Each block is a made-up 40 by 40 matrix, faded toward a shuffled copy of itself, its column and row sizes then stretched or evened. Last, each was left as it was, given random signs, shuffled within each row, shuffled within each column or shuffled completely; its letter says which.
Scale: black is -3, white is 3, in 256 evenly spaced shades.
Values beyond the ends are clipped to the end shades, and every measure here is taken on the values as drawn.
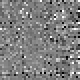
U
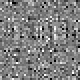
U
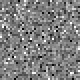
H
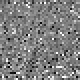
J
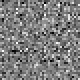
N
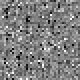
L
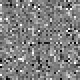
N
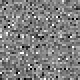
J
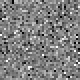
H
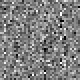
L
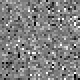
N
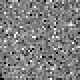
H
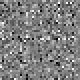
N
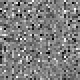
N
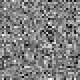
U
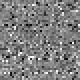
J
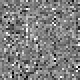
L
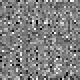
U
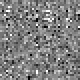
N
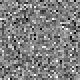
H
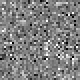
N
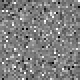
H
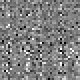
U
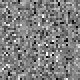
L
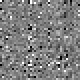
N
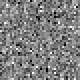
H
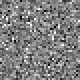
H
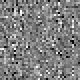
L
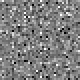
L
